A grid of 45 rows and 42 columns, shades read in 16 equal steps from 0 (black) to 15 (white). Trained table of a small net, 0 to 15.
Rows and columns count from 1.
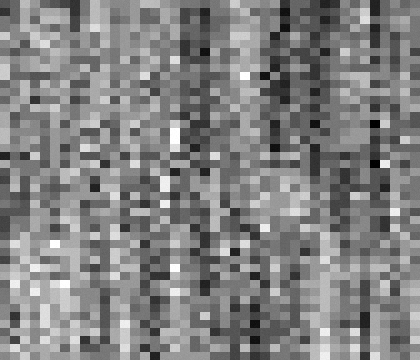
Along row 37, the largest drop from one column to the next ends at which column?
40
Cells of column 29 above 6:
21
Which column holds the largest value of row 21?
39
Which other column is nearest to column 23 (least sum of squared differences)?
34
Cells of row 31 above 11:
4
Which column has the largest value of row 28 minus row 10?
27
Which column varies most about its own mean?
33
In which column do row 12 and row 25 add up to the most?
12
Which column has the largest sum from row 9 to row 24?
25
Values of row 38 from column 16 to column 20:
3 5 10 7 8
